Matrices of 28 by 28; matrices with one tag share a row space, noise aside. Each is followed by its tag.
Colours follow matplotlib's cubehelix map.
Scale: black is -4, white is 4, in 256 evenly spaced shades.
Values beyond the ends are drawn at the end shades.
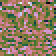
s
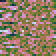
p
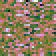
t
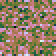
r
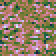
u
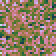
r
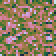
s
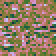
p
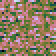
u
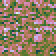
u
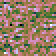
u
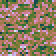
r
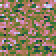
u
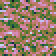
p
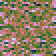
p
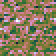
u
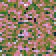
s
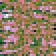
p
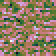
u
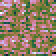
p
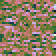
p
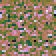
s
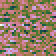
p
